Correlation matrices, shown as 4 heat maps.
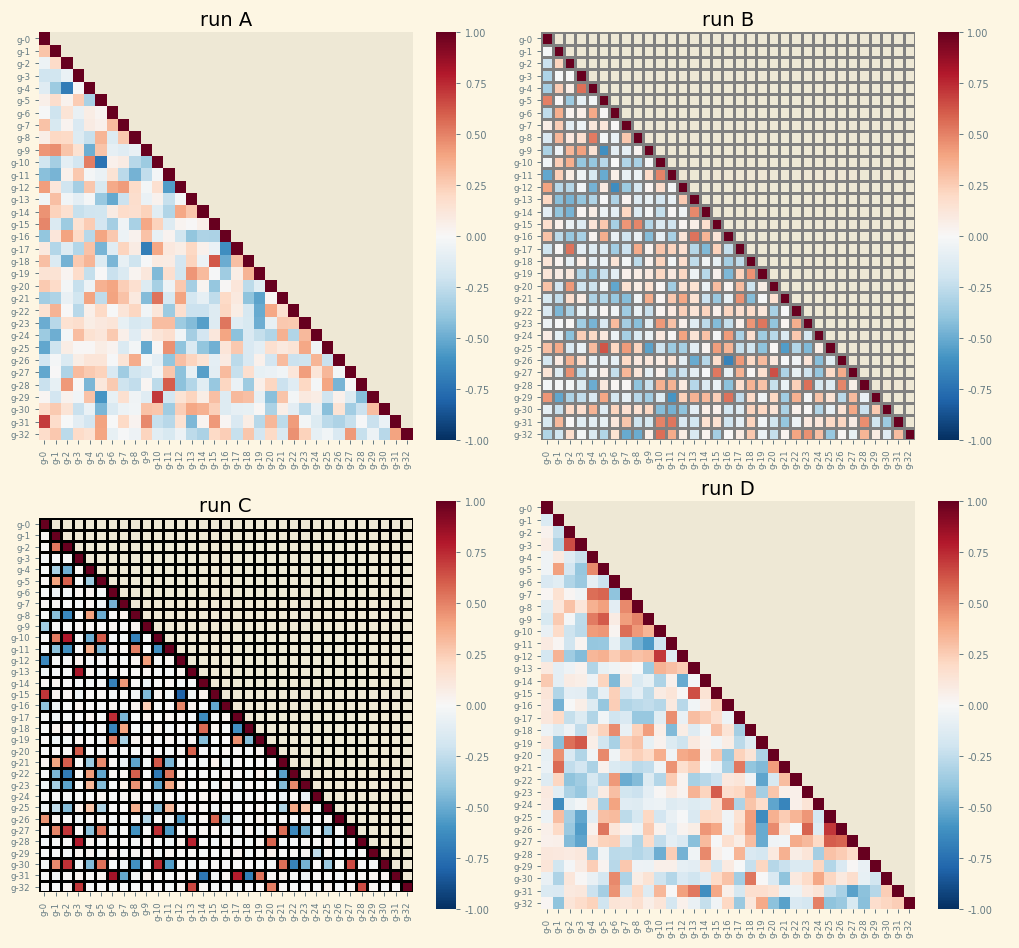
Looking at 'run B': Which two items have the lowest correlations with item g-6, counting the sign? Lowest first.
g-12, g-20
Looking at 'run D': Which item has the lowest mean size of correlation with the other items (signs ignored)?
g-0
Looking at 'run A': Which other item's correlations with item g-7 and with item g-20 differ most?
g-29
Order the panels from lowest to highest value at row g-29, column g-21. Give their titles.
run B, run D, run C, run A
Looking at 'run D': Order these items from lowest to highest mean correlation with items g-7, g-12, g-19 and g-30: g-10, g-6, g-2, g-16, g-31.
g-16, g-6, g-2, g-31, g-10
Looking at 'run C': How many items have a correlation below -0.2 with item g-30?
6
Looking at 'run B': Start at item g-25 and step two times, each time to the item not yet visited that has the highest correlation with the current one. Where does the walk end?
g-0
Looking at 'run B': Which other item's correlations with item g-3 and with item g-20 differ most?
g-27
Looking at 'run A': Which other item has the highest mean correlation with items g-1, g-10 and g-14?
g-30
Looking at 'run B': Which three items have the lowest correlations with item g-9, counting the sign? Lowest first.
g-5, g-25, g-16
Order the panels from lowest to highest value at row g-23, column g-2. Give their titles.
run C, run D, run B, run A
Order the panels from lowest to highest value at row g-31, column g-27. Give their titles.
run D, run A, run C, run B
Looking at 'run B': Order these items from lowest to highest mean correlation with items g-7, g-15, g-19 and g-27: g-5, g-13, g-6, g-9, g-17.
g-6, g-9, g-13, g-5, g-17
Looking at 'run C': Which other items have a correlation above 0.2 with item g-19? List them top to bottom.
g-6, g-17, g-31
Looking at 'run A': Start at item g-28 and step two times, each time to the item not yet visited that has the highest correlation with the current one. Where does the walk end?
g-25
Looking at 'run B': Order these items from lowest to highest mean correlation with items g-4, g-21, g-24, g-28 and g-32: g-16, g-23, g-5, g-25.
g-25, g-5, g-16, g-23
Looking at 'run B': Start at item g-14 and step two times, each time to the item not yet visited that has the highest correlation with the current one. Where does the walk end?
g-16
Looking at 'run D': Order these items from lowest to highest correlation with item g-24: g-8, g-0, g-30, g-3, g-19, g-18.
g-8, g-3, g-0, g-19, g-18, g-30
